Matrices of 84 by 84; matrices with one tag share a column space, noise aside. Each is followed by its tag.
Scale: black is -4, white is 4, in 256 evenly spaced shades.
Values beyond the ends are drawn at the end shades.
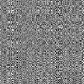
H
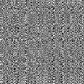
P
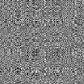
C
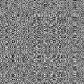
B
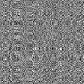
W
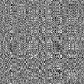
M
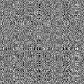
W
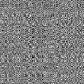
B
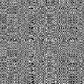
P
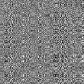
B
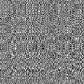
M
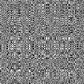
M
